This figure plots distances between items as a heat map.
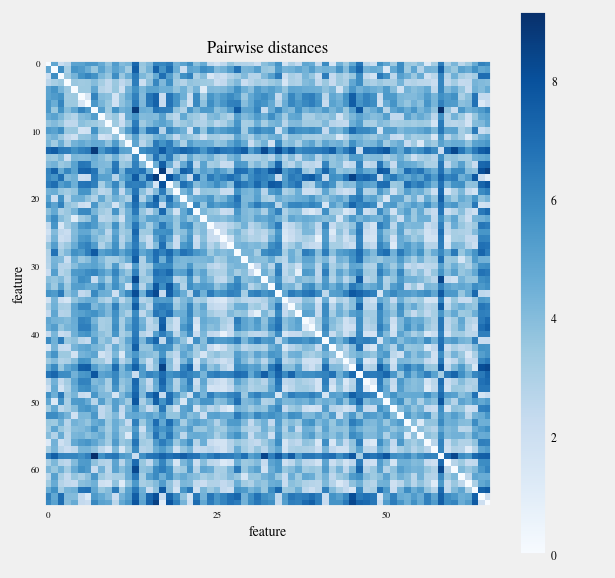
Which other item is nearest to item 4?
23
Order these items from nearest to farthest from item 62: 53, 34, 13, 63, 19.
19, 63, 53, 34, 13
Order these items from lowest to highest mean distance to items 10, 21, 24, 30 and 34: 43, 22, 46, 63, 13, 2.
43, 2, 22, 63, 46, 13
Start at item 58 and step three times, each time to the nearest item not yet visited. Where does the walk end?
52
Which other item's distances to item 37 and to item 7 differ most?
31
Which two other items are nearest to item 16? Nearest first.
18, 39
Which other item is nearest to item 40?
26
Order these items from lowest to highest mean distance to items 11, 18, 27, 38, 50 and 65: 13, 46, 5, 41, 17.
41, 5, 17, 46, 13
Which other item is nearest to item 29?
61
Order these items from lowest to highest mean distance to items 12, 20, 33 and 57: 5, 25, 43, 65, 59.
25, 59, 43, 5, 65
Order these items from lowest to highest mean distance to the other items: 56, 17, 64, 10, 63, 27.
56, 27, 63, 10, 64, 17
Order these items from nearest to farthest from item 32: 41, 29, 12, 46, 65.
29, 12, 41, 65, 46
